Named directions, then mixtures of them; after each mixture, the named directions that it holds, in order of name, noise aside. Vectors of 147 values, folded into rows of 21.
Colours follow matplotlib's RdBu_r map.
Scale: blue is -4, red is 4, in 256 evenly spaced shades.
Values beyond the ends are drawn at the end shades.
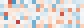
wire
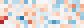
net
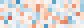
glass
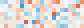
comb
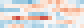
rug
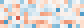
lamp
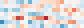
net, rug.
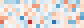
net.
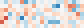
net.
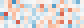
wire.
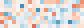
comb, net, wire.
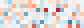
comb, lamp, wire.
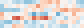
rug.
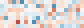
comb, wire.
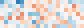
comb, glass, rug.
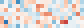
glass, lamp.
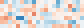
lamp, net.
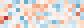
net, rug.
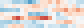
rug.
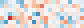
comb, glass, rug.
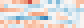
rug.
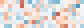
comb.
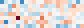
comb, lamp, rug.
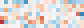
lamp, net, rug.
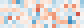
glass.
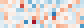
comb.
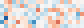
lamp, net, wire.
